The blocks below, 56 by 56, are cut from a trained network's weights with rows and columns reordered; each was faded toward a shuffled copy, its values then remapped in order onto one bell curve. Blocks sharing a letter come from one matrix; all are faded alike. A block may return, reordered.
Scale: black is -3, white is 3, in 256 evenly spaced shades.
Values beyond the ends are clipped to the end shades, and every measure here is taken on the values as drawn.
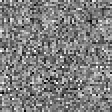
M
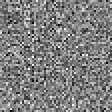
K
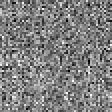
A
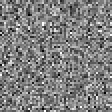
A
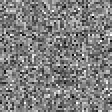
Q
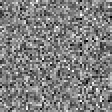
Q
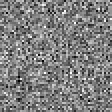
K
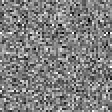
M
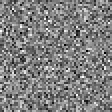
A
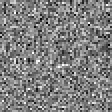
K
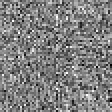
Q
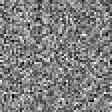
K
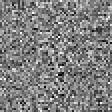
K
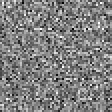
M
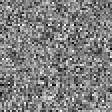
M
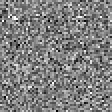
M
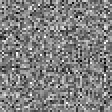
Q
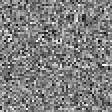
M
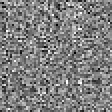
K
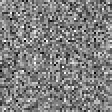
M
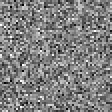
Q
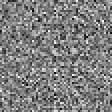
Q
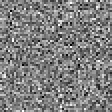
A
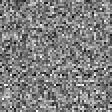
M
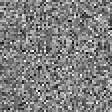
Q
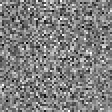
Q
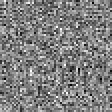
K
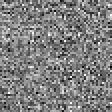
Q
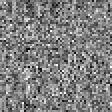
K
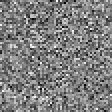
A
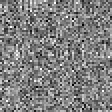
A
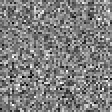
M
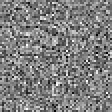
A
